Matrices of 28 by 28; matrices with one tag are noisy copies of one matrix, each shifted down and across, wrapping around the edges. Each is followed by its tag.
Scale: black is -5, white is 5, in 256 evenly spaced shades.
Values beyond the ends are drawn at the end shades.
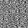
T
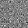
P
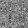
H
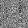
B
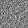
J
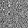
P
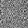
P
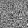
H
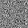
P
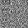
P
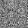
H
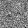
H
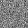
J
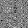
B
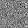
P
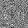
B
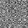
T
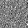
J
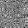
H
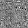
H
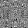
H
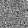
H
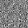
J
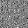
J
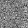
H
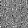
J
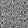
P
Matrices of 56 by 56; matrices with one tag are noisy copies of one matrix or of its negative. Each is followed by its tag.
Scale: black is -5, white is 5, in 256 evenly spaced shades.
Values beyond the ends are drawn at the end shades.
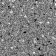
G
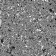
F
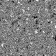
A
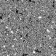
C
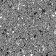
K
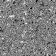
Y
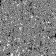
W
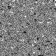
G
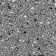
G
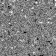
G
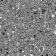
K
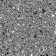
K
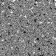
G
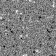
C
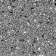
G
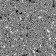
C
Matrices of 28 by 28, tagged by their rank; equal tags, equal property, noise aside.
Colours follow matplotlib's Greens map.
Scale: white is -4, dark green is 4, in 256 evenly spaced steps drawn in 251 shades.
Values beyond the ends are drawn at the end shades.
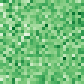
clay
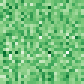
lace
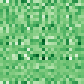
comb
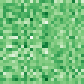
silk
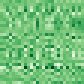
comb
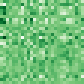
comb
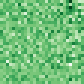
clay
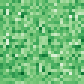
clay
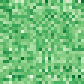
lace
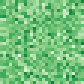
clay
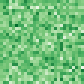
clay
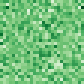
clay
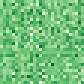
lace
